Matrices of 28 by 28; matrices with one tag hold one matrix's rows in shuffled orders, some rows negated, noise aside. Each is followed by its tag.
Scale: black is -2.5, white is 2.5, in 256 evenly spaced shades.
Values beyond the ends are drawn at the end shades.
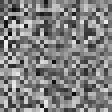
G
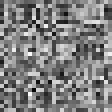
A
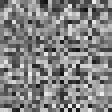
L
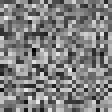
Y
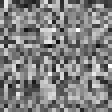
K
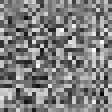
Y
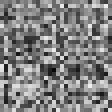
K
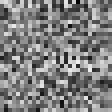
L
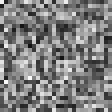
A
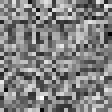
A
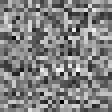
L
